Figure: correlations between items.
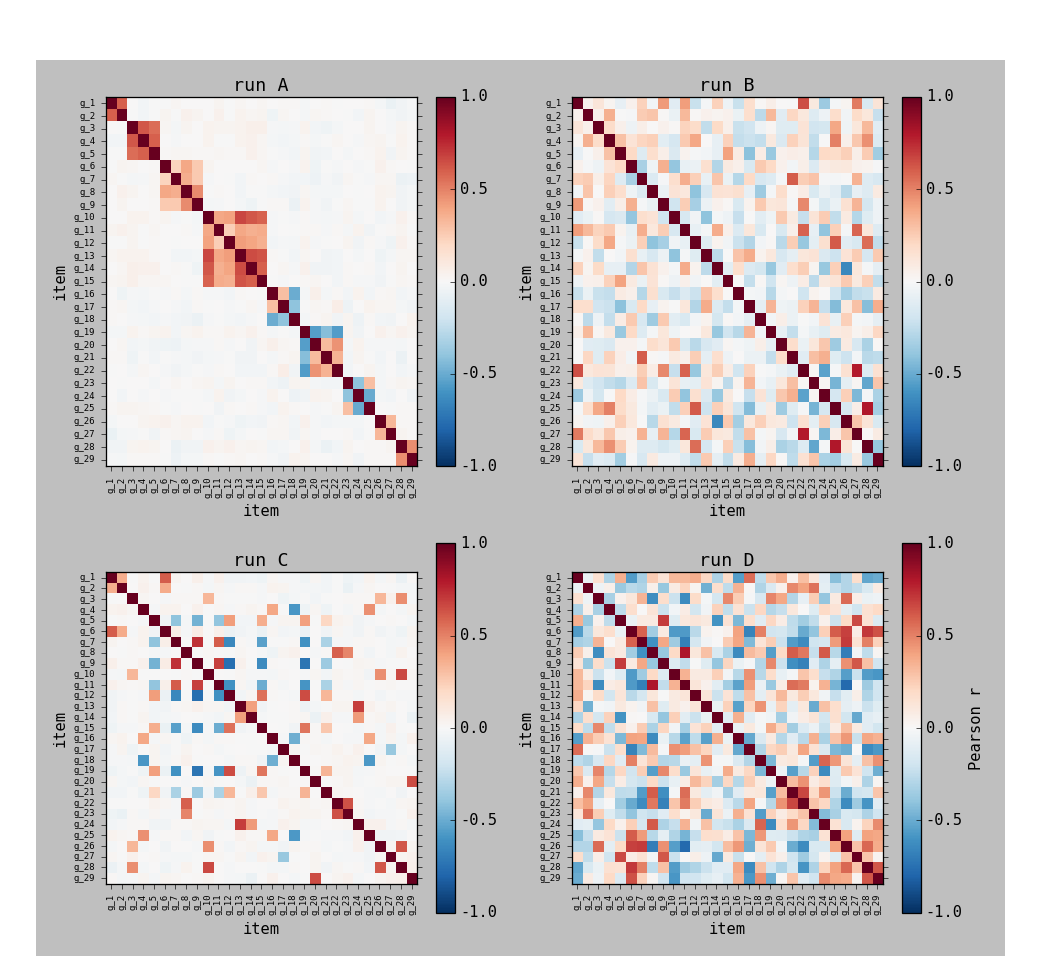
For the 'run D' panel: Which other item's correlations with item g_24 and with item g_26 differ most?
g_8
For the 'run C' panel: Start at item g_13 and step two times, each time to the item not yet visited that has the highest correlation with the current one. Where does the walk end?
g_14
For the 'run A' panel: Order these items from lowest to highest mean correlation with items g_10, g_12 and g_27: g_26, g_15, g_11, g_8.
g_8, g_26, g_11, g_15
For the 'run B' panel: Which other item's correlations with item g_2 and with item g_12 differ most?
g_8
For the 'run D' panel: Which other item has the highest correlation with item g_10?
g_17
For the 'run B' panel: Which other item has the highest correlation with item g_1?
g_22
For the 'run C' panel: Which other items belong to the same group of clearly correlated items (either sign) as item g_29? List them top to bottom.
g_20
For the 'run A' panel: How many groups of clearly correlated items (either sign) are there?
9
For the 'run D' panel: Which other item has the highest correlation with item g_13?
g_18
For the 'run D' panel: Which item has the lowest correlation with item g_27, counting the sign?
g_14
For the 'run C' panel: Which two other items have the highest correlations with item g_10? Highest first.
g_28, g_26
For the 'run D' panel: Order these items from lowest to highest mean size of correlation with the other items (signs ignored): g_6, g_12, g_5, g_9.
g_12, g_5, g_9, g_6
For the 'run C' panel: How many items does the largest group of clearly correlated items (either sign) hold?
8
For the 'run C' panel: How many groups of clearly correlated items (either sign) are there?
8
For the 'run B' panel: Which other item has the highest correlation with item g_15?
g_5
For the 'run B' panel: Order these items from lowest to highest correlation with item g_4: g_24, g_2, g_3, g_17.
g_17, g_24, g_3, g_2
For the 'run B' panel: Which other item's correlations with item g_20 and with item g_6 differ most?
g_10
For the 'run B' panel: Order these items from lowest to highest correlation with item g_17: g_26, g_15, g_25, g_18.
g_25, g_15, g_18, g_26
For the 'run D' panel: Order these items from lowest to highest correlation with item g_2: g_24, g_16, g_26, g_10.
g_26, g_24, g_10, g_16
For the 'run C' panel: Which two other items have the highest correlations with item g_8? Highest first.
g_22, g_23
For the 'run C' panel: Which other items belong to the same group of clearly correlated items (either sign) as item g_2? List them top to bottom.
g_1, g_6
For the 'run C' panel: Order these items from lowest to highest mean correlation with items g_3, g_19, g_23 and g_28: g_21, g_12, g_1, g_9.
g_9, g_1, g_21, g_12
